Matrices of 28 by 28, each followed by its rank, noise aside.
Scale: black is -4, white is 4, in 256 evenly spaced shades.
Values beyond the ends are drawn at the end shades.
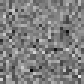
eight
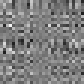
three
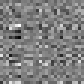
three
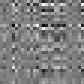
two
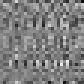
three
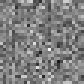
eight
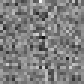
six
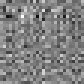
four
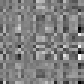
two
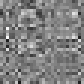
three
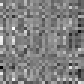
three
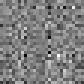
four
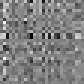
three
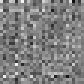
four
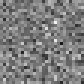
eight
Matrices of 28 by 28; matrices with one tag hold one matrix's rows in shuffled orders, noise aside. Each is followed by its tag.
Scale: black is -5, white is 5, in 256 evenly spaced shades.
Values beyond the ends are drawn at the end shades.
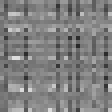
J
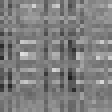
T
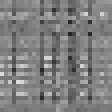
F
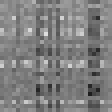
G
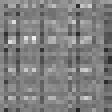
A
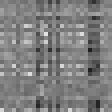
G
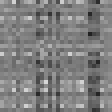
G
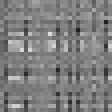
J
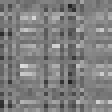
T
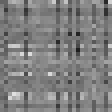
J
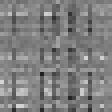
F
